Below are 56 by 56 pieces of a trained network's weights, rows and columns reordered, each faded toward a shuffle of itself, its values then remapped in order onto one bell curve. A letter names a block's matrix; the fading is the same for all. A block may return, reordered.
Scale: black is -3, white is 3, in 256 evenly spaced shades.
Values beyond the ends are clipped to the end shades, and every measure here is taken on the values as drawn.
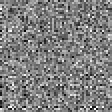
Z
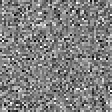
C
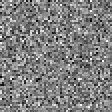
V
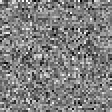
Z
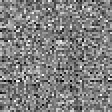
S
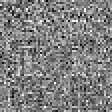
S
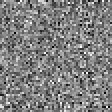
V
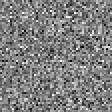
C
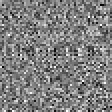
Z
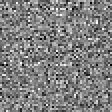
Z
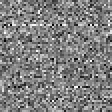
V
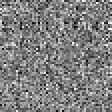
Z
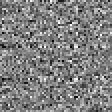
Z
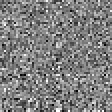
Z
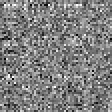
S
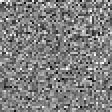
C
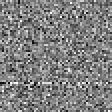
V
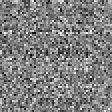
S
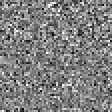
C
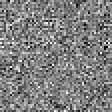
V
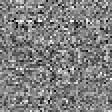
S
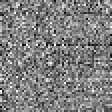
S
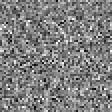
C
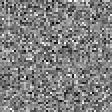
C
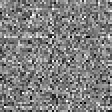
S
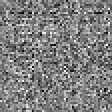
S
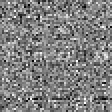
S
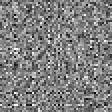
Z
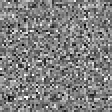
C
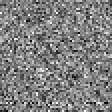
V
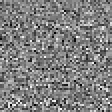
C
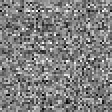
S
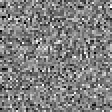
C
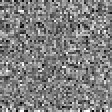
S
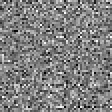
Z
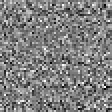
S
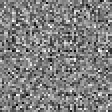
Z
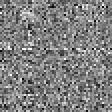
S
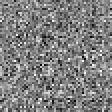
S
